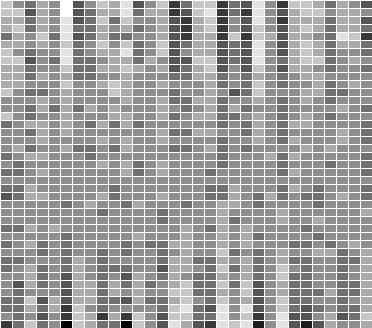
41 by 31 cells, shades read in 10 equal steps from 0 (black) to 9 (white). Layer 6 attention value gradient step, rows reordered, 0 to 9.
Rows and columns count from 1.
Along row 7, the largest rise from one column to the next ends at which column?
22
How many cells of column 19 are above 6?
7
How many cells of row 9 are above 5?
13
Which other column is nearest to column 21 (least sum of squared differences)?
15
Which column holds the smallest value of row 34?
14
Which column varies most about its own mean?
6
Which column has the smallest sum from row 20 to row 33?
1
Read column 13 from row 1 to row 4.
5 6 5 5
